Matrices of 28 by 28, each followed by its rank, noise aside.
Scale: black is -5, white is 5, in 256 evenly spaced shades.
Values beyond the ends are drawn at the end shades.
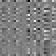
two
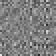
four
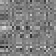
three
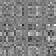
three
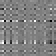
one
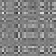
two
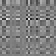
one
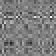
three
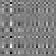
one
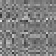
three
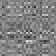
three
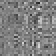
four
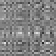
three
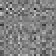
three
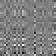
two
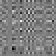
two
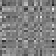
two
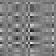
one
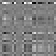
one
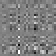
two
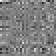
three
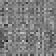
four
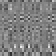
two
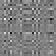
two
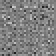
four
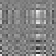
one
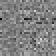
four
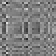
two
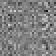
three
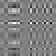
one
